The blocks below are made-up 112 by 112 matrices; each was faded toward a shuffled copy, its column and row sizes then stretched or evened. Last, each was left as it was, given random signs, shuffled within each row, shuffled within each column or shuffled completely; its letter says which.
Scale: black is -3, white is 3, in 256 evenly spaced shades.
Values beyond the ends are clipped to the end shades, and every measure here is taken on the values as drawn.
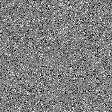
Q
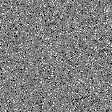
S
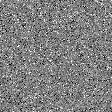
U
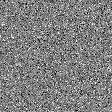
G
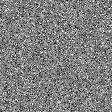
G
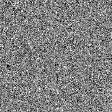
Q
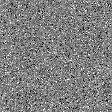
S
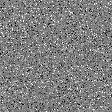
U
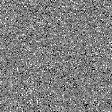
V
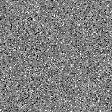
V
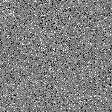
S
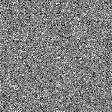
V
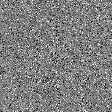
Q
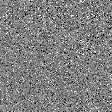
V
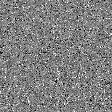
U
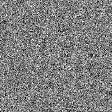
Q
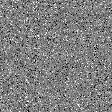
S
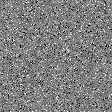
G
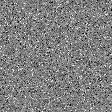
G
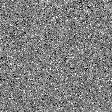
U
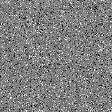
V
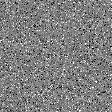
Q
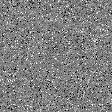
Q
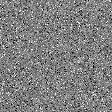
S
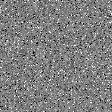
Q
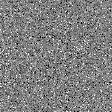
Q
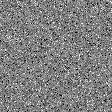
G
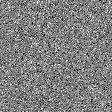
G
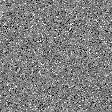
U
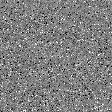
U
